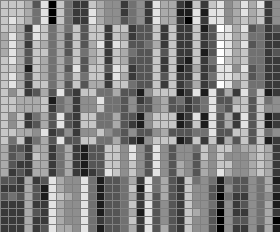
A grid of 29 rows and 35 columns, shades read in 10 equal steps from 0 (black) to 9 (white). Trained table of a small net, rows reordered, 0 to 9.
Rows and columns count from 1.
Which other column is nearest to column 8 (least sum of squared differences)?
25
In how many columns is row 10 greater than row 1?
13
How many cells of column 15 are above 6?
12
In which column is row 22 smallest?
11
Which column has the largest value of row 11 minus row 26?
28
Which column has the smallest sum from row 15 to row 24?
35
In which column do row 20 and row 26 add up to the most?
17
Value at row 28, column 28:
0
